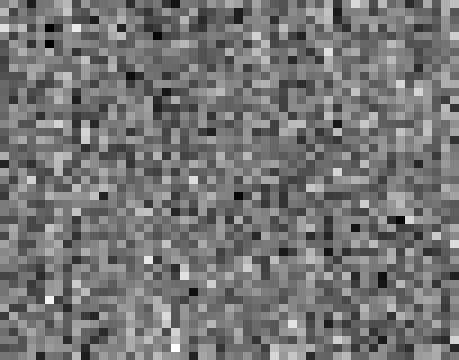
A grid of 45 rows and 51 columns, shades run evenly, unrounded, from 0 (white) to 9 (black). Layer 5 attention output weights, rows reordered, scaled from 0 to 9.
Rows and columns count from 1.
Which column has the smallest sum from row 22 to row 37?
7
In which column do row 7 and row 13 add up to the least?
37
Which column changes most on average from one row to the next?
51
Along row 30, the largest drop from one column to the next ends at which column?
30
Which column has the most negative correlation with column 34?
45
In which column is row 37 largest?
22
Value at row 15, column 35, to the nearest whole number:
6
